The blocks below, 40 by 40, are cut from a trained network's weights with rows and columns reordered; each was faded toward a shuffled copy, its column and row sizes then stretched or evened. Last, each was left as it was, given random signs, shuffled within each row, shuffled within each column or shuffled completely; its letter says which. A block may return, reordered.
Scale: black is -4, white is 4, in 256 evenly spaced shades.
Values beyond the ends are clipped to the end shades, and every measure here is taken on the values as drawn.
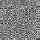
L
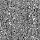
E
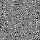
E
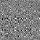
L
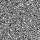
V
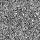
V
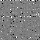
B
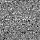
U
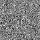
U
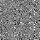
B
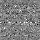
U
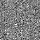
E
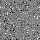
E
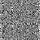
L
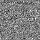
U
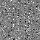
E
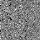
E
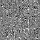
E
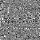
B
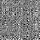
L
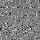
U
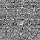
L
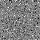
V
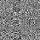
L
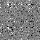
B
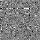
B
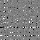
L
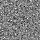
V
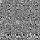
L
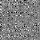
B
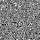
U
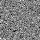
V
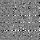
B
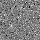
V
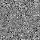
U
